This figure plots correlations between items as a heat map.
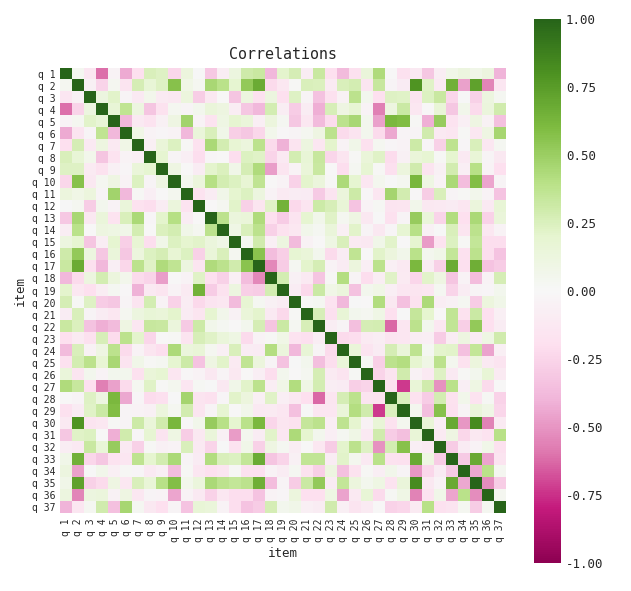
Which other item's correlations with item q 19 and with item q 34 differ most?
q 12
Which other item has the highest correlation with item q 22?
q 35
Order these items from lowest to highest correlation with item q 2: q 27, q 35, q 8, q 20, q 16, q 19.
q 19, q 20, q 8, q 27, q 16, q 35
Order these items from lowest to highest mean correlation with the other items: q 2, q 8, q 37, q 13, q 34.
q 34, q 37, q 8, q 13, q 2
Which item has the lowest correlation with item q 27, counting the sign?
q 29
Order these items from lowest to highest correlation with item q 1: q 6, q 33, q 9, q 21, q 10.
q 6, q 10, q 21, q 33, q 9
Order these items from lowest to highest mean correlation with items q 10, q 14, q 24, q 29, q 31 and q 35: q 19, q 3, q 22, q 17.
q 19, q 3, q 22, q 17
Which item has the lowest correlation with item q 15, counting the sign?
q 31
